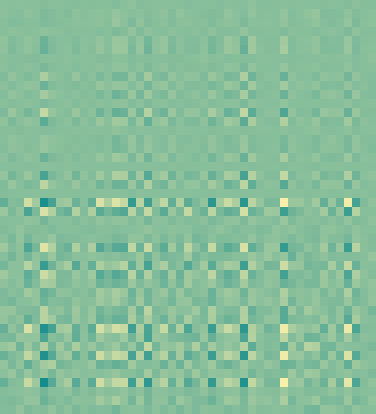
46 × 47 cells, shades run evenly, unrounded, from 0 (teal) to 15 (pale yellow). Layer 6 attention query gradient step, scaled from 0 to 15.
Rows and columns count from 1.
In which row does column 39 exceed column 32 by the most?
39
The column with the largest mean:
36
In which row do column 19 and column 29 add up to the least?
38
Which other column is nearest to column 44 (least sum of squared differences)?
13
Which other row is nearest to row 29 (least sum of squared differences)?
27
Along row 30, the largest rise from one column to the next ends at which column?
32
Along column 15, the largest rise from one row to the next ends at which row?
37
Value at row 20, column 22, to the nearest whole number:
6
